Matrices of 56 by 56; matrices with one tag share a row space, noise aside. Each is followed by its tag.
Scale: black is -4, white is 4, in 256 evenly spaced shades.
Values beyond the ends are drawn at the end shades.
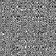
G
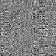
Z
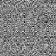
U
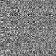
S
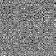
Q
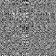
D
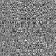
G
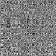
S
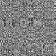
Q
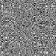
Z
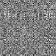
U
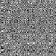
S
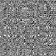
U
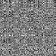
Q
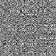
U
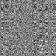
Z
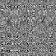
S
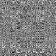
G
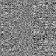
Z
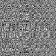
D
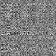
S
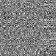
U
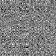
D
